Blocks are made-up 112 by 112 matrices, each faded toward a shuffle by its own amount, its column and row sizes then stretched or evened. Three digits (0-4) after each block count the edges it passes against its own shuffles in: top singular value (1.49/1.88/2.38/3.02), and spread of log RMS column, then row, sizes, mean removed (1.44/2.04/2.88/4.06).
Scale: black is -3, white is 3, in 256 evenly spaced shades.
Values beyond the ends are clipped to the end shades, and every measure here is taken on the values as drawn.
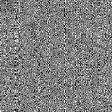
3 3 0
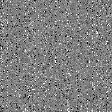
1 3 0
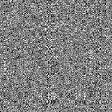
3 2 1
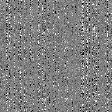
1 4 0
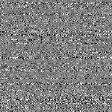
1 1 4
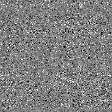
1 1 2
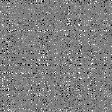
1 3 3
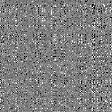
3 3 2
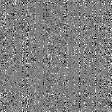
1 4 2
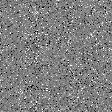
0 1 0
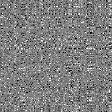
3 2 2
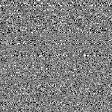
2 0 3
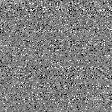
1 0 3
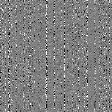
2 4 0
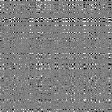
4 3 4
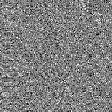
3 0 0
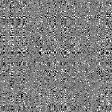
3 3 2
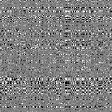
4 2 4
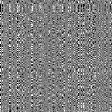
4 4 0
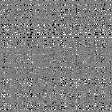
0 3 4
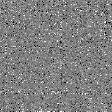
1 2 2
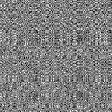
4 0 1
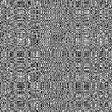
4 3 0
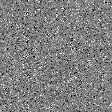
0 1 0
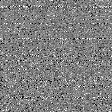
0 0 3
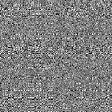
3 1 3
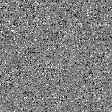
1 0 1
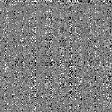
2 3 2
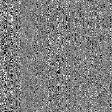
2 4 0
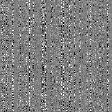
2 4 1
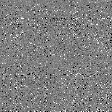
0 2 2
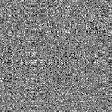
3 0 2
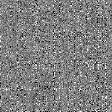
1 3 2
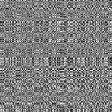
4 2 4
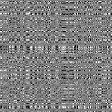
4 2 4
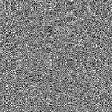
3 2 1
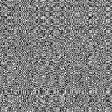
4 1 1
